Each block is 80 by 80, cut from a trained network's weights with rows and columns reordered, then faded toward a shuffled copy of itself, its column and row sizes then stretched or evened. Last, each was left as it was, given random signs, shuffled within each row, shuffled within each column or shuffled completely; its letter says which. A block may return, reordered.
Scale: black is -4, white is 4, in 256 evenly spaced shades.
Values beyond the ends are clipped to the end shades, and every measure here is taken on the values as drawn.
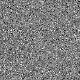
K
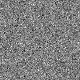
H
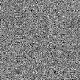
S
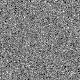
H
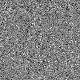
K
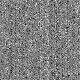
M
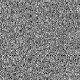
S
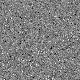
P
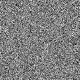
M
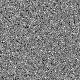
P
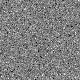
P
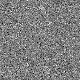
K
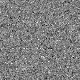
H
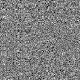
S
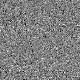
K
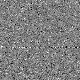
H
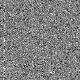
K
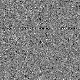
K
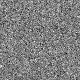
P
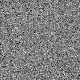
P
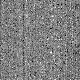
M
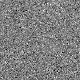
H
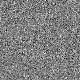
H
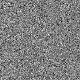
K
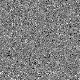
K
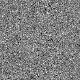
M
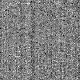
S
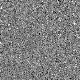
M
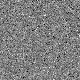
P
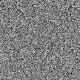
H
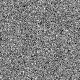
P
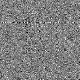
S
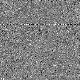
K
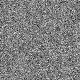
P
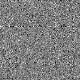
K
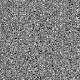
S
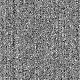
M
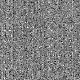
S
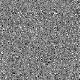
S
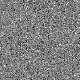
M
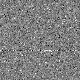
H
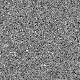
H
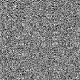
S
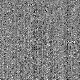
S
